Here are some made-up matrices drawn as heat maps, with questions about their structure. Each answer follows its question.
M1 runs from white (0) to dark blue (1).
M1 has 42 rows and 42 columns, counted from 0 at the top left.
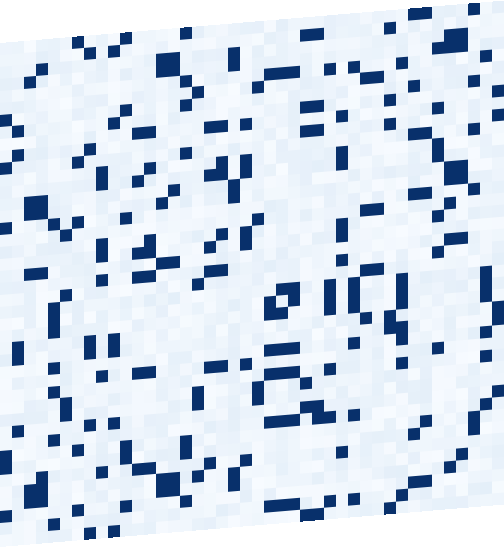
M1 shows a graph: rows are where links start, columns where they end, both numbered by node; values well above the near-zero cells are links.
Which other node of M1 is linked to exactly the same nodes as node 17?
node 11
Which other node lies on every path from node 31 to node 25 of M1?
node 30
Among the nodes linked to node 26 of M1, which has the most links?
node 33
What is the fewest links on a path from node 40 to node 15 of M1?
2
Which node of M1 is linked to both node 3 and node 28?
node 36
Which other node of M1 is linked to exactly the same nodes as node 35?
node 6
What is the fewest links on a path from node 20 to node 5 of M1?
5
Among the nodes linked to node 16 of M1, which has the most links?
node 37
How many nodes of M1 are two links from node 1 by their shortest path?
3
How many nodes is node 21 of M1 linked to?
4
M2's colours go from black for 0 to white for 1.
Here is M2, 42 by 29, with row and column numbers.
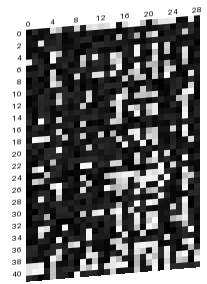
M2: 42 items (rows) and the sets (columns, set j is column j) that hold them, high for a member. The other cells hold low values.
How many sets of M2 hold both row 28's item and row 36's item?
1
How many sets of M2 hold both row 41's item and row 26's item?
4
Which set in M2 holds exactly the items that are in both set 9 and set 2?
1
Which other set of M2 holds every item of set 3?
24
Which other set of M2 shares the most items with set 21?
18
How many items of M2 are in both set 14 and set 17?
5
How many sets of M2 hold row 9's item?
8
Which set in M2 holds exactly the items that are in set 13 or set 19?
16
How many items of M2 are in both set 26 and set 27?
3
